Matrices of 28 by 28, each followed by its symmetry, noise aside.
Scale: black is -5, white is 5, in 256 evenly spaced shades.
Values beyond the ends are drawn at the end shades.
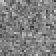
no symmetry.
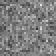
mirrored top to bottom.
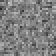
same after a half turn.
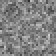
symmetric.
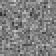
antisymmetric.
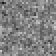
same after a half turn.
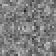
mirrored top to bottom.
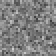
no symmetry.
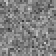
antisymmetric.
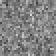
same after a half turn.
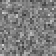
no symmetry.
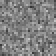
symmetric.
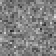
same after a half turn.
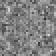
mirrored top to bottom.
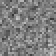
symmetric.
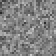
symmetric.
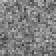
no symmetry.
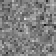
no symmetry.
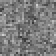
same after a half turn.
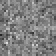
mirrored top to bottom.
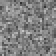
no symmetry.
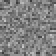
same after a half turn.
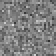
antisymmetric.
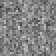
mirrored top to bottom.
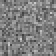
antisymmetric.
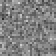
antisymmetric.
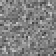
symmetric.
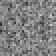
mirrored top to bottom.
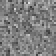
no symmetry.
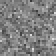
antisymmetric.
